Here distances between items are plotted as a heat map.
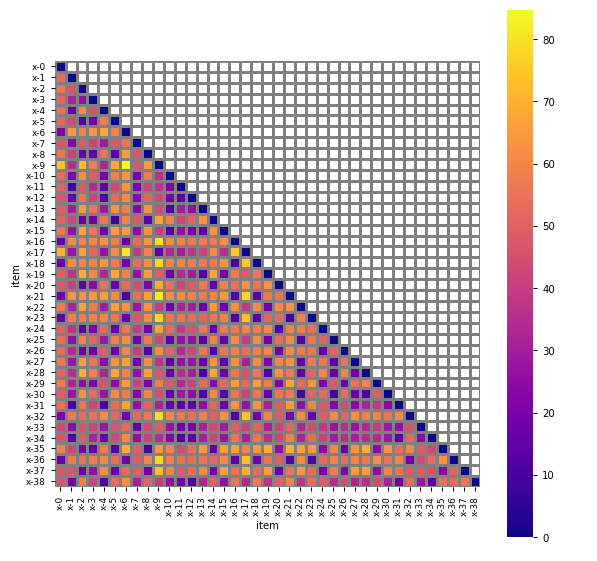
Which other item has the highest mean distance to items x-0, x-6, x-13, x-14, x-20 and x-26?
x-9
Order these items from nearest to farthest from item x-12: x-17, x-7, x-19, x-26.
x-7, x-19, x-17, x-26
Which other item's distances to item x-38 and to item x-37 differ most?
x-4
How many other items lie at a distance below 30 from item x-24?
10
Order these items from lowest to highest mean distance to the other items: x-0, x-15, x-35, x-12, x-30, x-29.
x-12, x-30, x-15, x-29, x-0, x-35
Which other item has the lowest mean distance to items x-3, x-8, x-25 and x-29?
x-26
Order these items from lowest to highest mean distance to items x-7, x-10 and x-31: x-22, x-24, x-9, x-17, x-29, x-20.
x-22, x-17, x-9, x-29, x-24, x-20
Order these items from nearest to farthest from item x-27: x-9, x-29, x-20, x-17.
x-17, x-9, x-29, x-20
